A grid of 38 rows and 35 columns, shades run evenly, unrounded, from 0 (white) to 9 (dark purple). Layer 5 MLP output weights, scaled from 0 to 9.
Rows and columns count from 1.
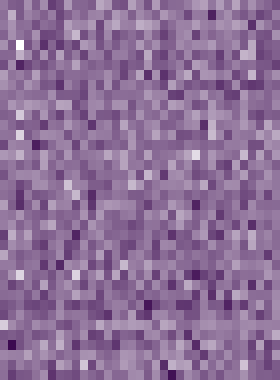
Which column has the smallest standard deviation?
4
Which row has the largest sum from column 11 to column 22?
31
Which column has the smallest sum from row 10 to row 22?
27
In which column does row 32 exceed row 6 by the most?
19
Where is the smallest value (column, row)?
3, 5
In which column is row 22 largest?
28
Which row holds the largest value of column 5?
15
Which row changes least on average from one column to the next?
33
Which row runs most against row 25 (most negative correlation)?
29
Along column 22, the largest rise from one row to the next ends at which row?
38
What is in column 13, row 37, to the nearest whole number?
4
